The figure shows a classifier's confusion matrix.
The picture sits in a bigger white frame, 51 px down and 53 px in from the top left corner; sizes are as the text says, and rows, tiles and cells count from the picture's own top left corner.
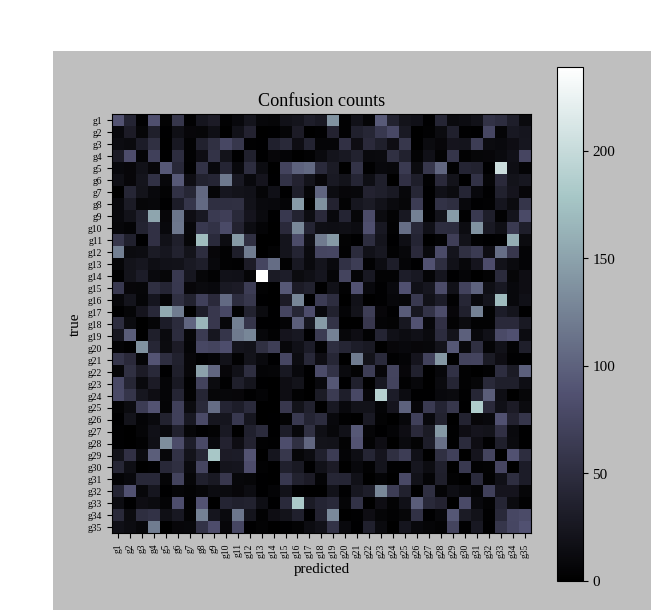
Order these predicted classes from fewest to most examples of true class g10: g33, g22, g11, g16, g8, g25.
g33, g11, g8, g22, g25, g16
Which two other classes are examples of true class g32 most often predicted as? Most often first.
g23, g2
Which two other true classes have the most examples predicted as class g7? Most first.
g18, g8
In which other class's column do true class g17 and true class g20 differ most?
g5
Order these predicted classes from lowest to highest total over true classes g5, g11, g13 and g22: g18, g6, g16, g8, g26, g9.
g26, g6, g9, g16, g18, g8
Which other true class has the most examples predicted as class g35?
g22
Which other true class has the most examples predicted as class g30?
g19
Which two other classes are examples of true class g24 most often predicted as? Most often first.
g23, g32
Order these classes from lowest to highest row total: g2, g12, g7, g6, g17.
g2, g7, g6, g12, g17
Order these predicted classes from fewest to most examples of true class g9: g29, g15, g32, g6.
g32, g15, g6, g29
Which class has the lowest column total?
g14
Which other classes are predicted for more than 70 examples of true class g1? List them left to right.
g4, g19, g23
